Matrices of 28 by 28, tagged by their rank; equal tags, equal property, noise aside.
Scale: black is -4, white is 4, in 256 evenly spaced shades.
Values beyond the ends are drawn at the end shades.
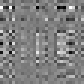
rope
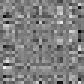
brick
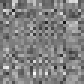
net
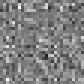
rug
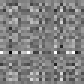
rope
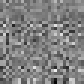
net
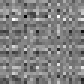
brick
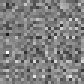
rug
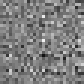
rug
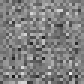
rug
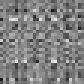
brick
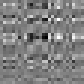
rope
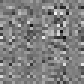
net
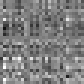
brick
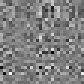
net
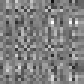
brick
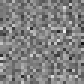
rug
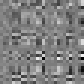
rope
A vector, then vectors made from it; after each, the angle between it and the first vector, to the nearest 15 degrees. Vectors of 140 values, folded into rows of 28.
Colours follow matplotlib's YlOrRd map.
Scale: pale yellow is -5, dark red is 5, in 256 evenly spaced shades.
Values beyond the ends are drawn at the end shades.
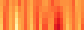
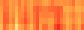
30 degrees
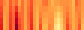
165 degrees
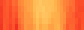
120 degrees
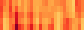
150 degrees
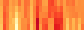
30 degrees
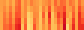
90 degrees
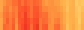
75 degrees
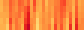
90 degrees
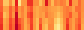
150 degrees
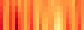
165 degrees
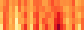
15 degrees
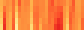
30 degrees
